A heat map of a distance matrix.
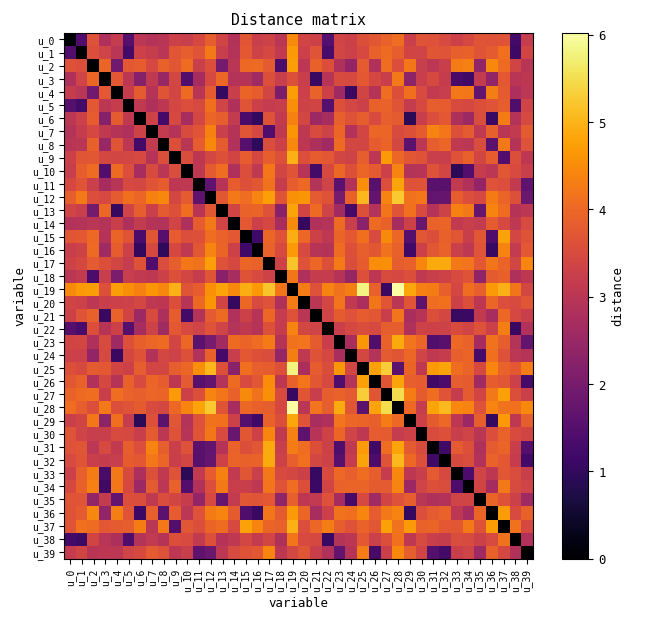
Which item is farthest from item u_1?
u_19
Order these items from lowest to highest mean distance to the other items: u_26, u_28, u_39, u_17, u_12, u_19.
u_39, u_26, u_12, u_17, u_28, u_19
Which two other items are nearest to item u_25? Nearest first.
u_28, u_14
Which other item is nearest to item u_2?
u_18
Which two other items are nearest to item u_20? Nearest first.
u_14, u_30
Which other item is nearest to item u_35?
u_24
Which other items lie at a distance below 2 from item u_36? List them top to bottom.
u_6, u_8, u_15, u_16, u_29
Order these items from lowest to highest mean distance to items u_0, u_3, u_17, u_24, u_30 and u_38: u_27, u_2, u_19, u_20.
u_20, u_2, u_27, u_19
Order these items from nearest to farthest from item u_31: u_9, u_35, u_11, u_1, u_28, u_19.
u_11, u_35, u_9, u_1, u_19, u_28
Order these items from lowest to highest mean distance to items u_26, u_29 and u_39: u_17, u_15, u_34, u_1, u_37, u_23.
u_23, u_15, u_34, u_1, u_37, u_17
